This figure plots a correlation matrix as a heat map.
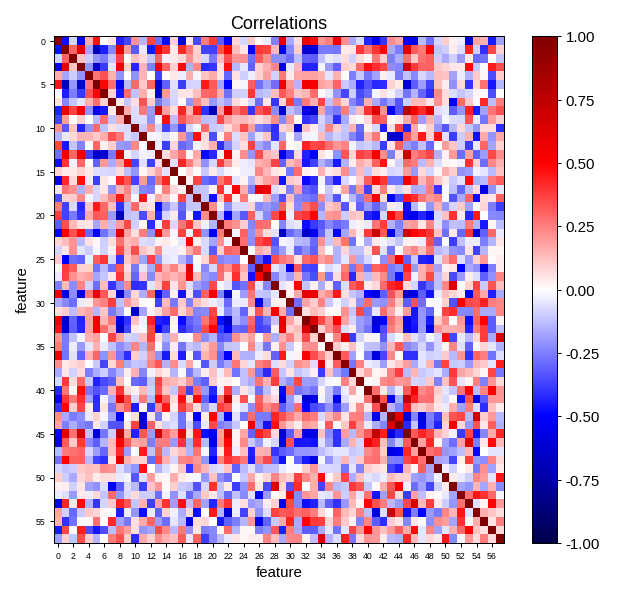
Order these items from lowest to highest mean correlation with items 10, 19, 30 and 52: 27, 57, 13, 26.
26, 13, 27, 57
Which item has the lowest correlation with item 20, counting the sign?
8
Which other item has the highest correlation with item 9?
14
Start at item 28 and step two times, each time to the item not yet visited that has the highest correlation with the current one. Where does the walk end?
44
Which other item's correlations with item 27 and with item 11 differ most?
17
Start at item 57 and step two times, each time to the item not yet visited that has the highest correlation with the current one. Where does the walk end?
37
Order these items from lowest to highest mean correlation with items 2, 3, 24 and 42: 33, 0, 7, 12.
33, 0, 12, 7
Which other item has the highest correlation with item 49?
11
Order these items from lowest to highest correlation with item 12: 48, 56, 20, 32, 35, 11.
48, 56, 11, 20, 35, 32
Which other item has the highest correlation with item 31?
28
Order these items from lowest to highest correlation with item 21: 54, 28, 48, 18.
54, 28, 18, 48
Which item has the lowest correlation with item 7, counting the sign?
51
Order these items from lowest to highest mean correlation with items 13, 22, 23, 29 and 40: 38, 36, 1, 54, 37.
54, 36, 38, 37, 1
